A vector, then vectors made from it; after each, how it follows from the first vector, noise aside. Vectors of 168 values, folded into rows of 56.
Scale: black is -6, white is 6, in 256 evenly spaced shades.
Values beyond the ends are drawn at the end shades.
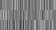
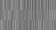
reversed, shrunk.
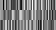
reversed, negated, scaled up.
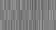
reversed, shrunk.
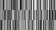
reversed, negated, scaled up.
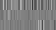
reversed, partly zeroed.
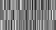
reversed, scaled up.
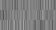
negated, shrunk.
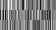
wrapped around, negated, scaled up.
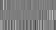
reversed, partly zeroed.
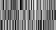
reversed, negated, scaled up.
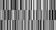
reversed, negated, scaled up.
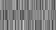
sign-scrambled.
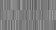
reversed, shrunk.
